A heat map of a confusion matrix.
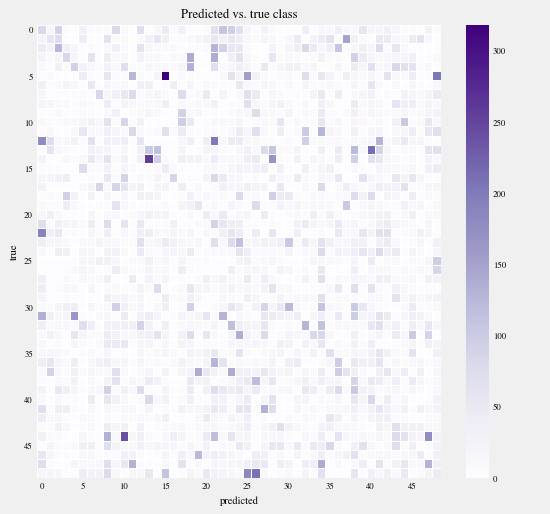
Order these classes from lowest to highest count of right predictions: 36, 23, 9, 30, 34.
9, 34, 23, 36, 30
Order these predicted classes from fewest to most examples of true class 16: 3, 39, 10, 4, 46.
4, 46, 3, 39, 10
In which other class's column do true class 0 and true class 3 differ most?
18
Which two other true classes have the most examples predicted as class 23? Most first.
37, 32
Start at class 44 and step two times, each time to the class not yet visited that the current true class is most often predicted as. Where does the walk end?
17
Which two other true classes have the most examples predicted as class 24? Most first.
33, 23
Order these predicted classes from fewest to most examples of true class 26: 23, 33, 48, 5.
33, 5, 23, 48
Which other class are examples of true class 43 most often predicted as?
29
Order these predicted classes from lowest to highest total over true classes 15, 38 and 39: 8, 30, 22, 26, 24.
30, 22, 24, 8, 26
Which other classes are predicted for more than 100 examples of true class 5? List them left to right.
11, 15, 25, 48
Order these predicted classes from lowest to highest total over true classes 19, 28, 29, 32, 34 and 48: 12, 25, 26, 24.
24, 12, 25, 26
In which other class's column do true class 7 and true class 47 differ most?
34
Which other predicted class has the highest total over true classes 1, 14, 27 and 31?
13
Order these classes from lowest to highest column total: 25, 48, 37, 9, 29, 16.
16, 37, 29, 9, 48, 25
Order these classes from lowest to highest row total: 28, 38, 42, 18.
42, 28, 18, 38
